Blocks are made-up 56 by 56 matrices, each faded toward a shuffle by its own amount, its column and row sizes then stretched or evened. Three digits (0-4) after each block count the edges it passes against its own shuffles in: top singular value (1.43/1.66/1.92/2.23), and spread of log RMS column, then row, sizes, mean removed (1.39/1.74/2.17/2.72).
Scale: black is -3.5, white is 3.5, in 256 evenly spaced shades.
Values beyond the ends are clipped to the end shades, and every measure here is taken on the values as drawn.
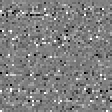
0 0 3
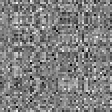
4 3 0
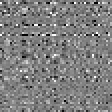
4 1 4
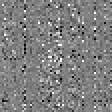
0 4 1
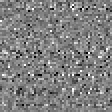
3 0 3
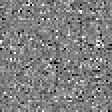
0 1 3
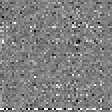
2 2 3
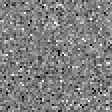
0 0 0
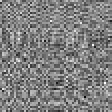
4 1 1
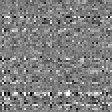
4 2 4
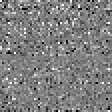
0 1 4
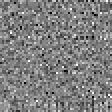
3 0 1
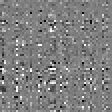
3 4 3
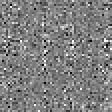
2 2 2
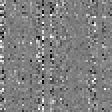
3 4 1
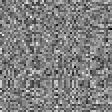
4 2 0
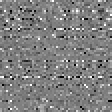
4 0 4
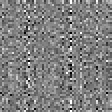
4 4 1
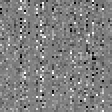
0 4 0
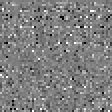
1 0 3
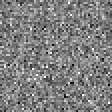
0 0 1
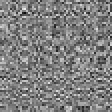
4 1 3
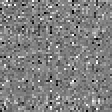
2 3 2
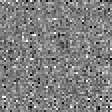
2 2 2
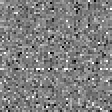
1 1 2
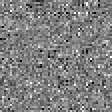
2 2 1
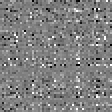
3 2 4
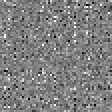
0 2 2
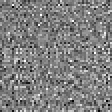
3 1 2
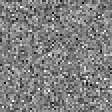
0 0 0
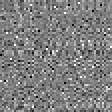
4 0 0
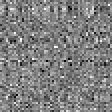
4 1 2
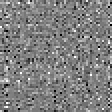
3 3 0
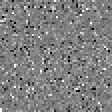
1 1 0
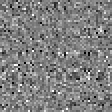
3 1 1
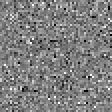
1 0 1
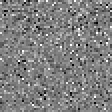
0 1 1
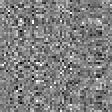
4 2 0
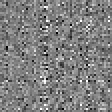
2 4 1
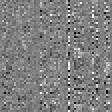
4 4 1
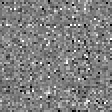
1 2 2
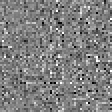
0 3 3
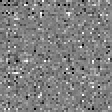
1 2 2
